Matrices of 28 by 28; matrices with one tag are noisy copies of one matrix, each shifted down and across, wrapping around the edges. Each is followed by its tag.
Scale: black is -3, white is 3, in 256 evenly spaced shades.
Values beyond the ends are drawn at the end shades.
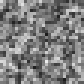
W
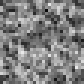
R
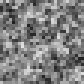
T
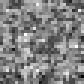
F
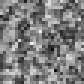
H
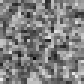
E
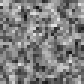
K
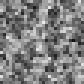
H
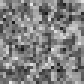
K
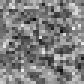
R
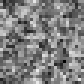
H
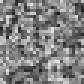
F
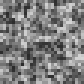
F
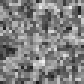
T
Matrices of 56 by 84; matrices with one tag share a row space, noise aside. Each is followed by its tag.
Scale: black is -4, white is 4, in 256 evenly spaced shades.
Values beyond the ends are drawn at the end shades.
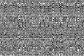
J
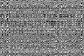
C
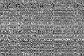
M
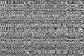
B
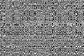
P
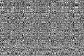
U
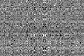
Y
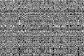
J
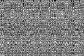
U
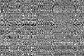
M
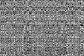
B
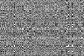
B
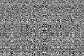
Y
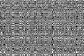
P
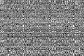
U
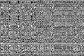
M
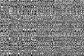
M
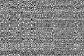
M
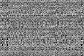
C
